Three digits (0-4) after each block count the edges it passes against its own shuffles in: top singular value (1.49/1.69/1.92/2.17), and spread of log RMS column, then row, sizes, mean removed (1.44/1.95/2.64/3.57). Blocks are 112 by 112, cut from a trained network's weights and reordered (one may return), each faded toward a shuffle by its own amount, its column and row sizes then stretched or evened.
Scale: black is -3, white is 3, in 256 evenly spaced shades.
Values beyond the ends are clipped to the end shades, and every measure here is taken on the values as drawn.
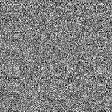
4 0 1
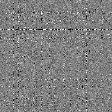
2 3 2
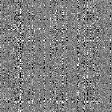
4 4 2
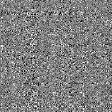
2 3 3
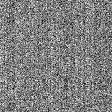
3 0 0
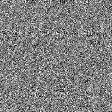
2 1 1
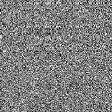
4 2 1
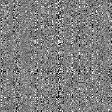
2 4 2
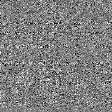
0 2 3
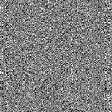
4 3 0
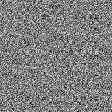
4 0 0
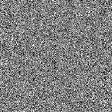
2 2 0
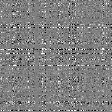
2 3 4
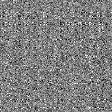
2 1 3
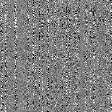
0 4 2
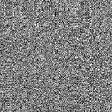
4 2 0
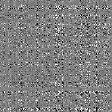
1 4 4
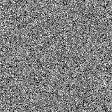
0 1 0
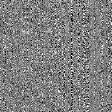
3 4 0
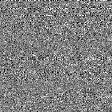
2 1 3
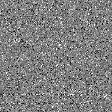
2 1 1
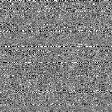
3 0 4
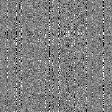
3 4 0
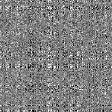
4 3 3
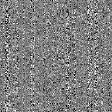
1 4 1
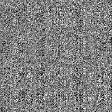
3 2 2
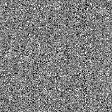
0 2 2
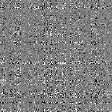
0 4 4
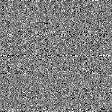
1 2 3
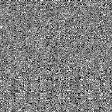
2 2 3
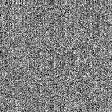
3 0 0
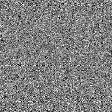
3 0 2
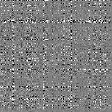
3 4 4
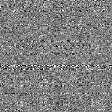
3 0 4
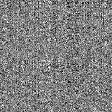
3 1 2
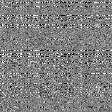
4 1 4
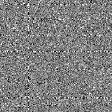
3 1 2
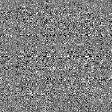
2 3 3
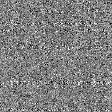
0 0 3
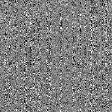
2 4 1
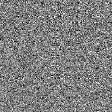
2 1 2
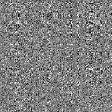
4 3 2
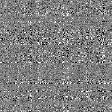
1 3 4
